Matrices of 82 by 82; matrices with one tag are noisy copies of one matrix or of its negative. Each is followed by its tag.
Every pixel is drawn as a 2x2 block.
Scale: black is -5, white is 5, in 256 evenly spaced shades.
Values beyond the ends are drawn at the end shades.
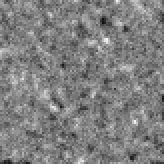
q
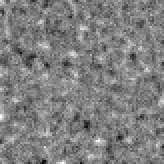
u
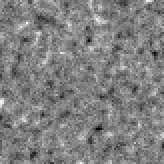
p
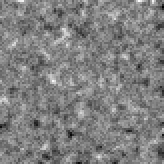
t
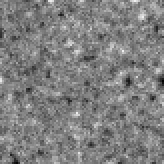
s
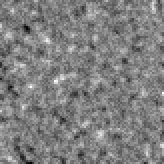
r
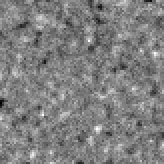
p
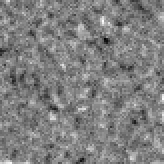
q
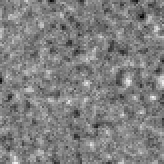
s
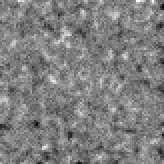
t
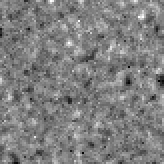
s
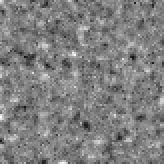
u
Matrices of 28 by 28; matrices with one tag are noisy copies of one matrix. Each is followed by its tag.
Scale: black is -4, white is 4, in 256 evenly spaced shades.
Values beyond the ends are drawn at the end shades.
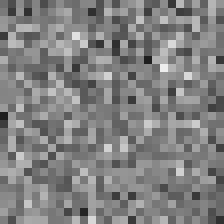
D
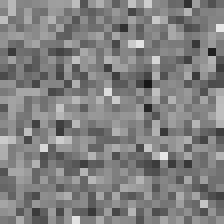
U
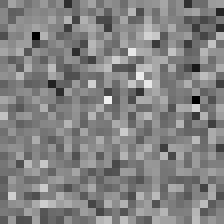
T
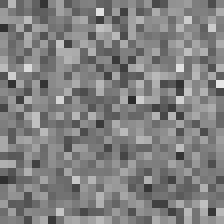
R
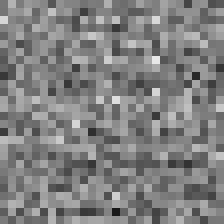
U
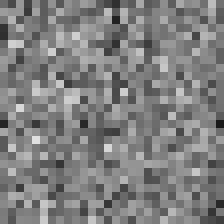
D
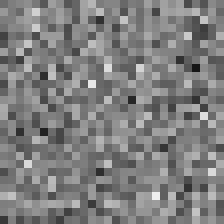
T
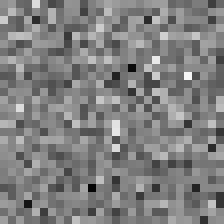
U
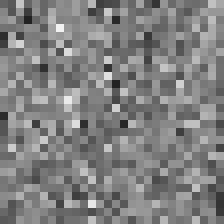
D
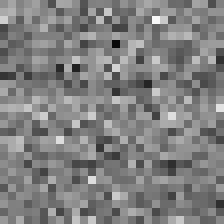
U
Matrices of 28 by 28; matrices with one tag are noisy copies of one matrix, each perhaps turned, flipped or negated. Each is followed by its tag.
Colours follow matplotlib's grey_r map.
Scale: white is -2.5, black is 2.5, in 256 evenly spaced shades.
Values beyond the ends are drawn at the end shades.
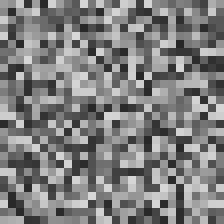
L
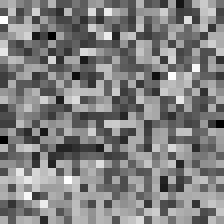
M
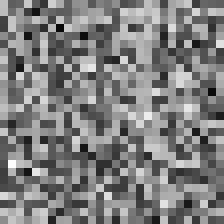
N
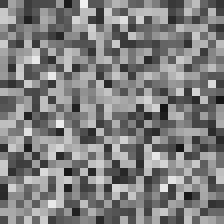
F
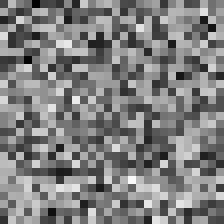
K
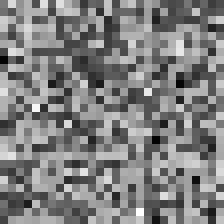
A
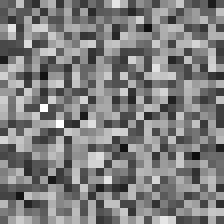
F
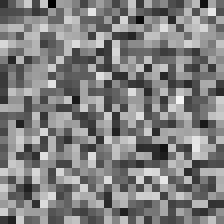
K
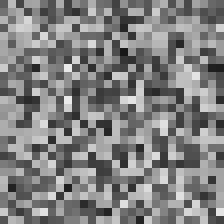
K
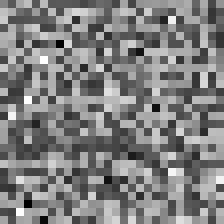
N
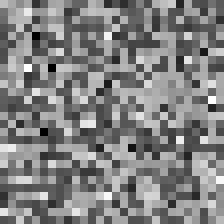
A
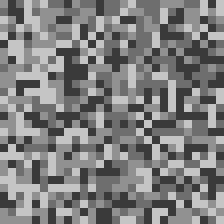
M
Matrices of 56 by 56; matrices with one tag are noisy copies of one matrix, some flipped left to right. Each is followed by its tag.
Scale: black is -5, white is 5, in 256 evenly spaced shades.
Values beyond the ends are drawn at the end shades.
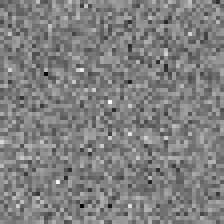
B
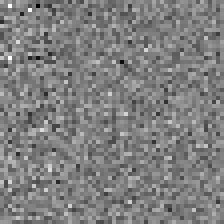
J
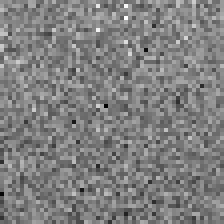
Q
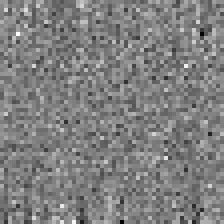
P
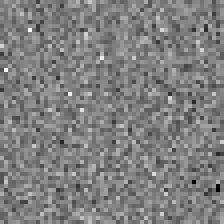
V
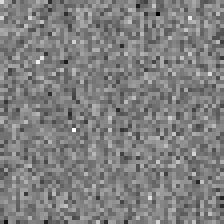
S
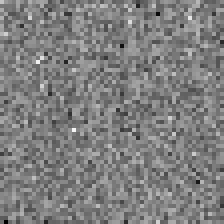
S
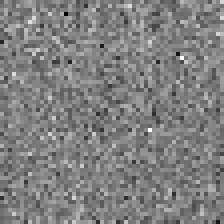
S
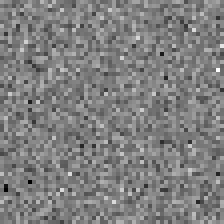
V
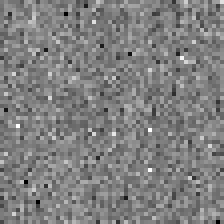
S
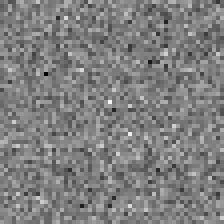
B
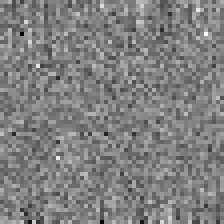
P
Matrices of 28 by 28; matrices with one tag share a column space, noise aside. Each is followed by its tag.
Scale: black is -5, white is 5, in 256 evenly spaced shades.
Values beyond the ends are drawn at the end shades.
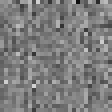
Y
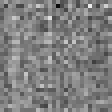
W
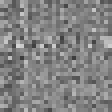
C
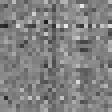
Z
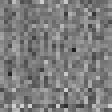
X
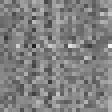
C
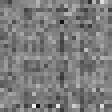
X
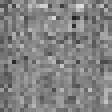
W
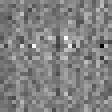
C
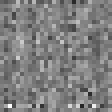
X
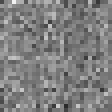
X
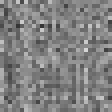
Z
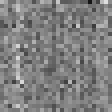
Y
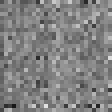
X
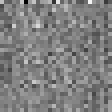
Y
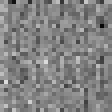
Y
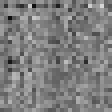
W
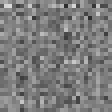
W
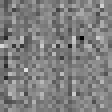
C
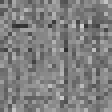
Z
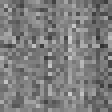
C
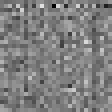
W
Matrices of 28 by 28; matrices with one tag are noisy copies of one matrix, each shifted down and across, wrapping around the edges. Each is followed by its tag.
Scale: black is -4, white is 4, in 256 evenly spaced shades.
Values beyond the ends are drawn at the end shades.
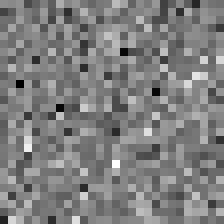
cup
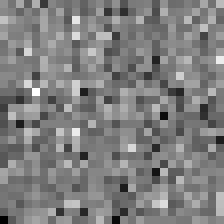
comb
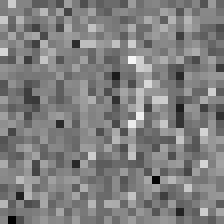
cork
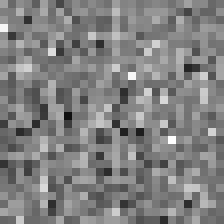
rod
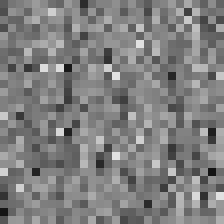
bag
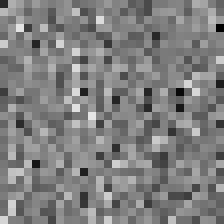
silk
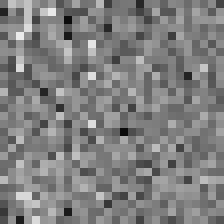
cork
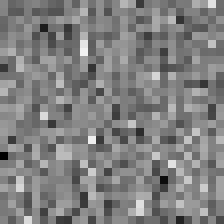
rod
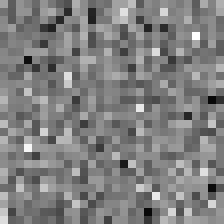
rod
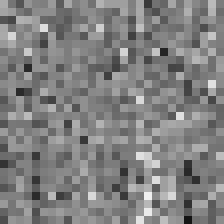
cork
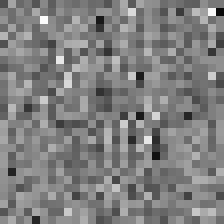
bag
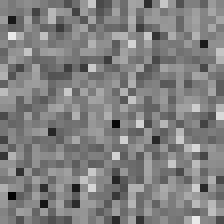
silk
